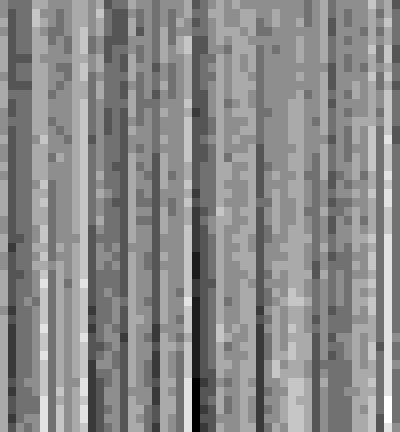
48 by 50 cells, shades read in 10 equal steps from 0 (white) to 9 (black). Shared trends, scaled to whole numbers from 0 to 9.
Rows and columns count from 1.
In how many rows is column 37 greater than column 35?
8
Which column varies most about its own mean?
25
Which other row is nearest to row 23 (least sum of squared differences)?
21
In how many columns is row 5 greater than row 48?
20
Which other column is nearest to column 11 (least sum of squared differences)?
24
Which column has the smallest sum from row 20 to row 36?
49
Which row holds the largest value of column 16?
38
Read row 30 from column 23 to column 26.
4 2 8 6
